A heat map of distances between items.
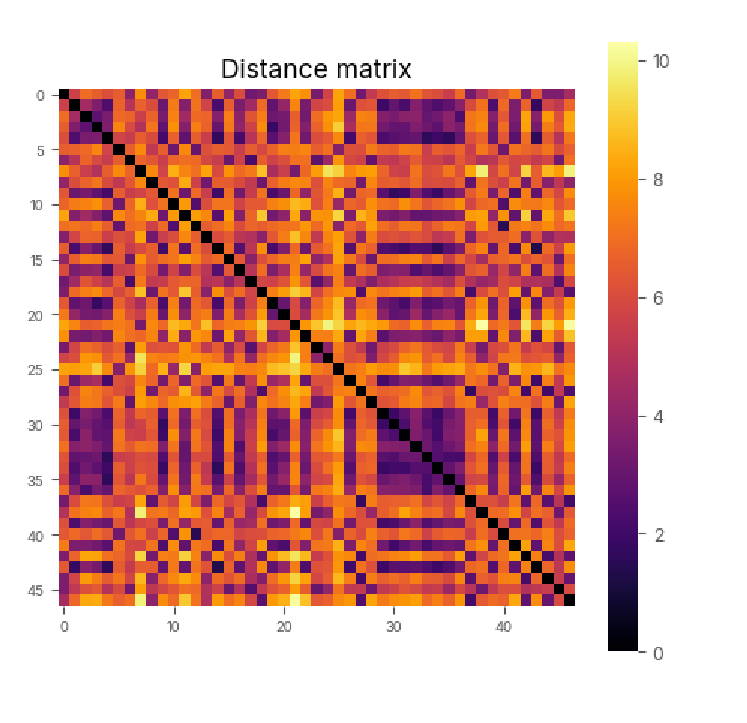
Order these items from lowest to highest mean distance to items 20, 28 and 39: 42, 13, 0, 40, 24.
24, 0, 40, 13, 42
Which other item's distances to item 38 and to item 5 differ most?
12
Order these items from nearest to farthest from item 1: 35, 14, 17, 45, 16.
14, 35, 16, 17, 45
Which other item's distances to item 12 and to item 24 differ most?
40
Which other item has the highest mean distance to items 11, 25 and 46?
21
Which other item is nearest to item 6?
17
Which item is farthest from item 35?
25
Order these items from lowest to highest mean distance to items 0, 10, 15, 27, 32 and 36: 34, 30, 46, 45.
45, 34, 30, 46
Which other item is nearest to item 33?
4
